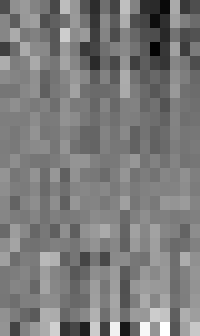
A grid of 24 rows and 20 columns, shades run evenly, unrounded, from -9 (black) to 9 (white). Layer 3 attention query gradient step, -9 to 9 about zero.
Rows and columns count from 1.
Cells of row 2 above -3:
14
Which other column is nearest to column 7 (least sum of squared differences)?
2
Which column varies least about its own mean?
3
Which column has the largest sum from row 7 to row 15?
13
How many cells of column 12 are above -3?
21
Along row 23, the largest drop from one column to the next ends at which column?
18
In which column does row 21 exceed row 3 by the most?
17
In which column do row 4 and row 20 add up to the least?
16
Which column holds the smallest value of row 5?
10
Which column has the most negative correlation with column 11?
6
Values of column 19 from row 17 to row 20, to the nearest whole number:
-2 -1 3 0
